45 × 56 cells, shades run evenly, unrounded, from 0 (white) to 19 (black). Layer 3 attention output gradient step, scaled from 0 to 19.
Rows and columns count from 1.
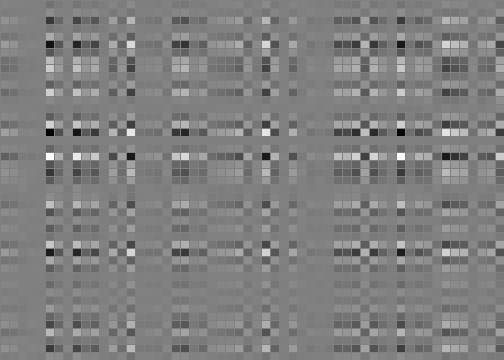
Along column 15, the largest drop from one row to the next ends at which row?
17
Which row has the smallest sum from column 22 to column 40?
20
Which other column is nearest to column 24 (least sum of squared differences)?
29
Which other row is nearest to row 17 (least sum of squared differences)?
6
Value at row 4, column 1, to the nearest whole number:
9
